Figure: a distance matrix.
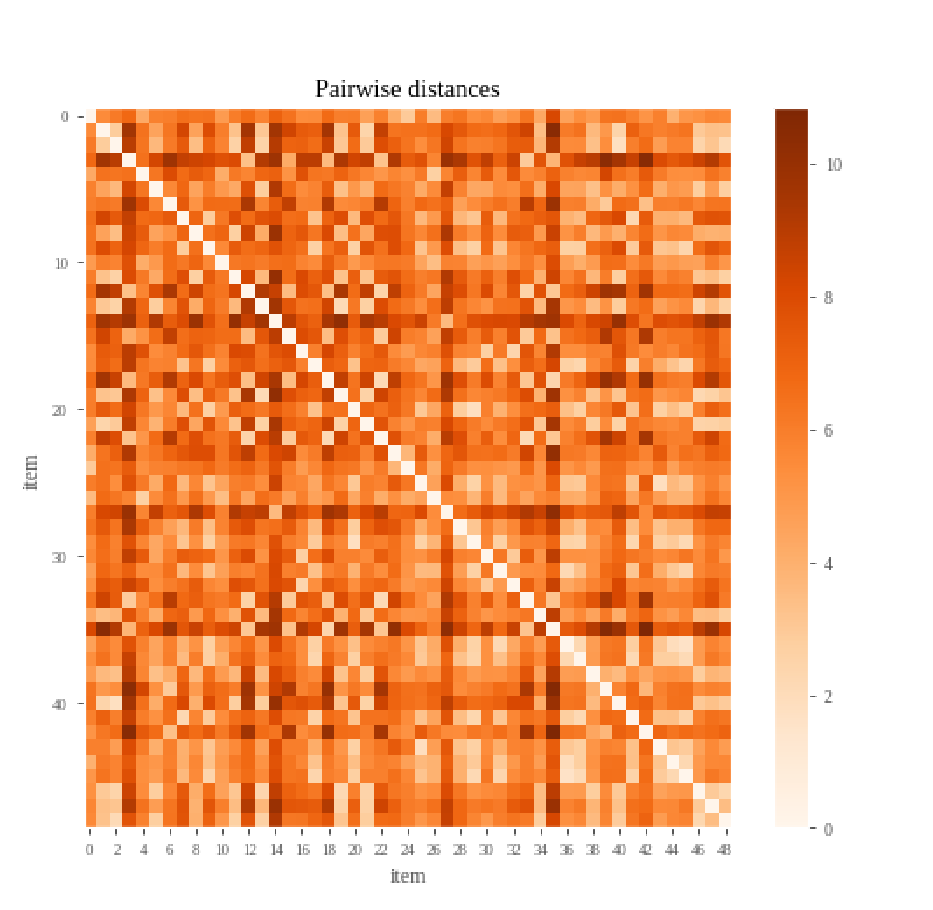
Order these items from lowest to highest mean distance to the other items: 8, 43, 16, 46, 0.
43, 46, 0, 8, 16
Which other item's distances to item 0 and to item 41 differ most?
7
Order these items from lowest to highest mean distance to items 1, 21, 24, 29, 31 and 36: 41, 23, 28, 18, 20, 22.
41, 20, 28, 23, 22, 18
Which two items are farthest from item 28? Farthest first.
3, 35
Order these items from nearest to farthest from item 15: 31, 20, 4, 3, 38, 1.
3, 4, 31, 20, 38, 1
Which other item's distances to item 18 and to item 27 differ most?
35
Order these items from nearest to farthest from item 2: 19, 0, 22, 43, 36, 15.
19, 43, 36, 0, 15, 22
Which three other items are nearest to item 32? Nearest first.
16, 30, 36
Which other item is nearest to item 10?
26
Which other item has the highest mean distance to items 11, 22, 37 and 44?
14
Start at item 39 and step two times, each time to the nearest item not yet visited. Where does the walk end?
42
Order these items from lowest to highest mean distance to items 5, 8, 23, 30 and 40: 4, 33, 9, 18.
4, 9, 33, 18
